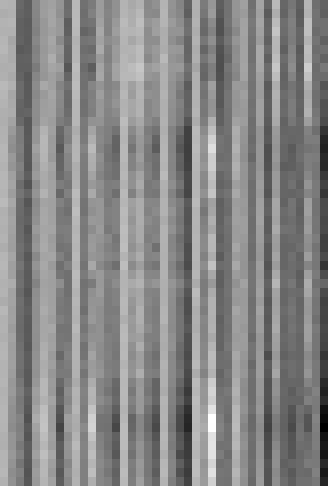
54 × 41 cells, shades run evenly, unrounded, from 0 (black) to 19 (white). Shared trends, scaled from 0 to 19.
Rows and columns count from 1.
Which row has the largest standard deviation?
48
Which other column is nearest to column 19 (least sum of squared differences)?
14
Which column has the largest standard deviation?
27
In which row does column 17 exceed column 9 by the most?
8
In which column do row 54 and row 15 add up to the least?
41
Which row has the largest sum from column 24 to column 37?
53
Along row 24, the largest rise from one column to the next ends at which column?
25
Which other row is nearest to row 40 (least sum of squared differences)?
30
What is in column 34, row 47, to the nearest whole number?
5
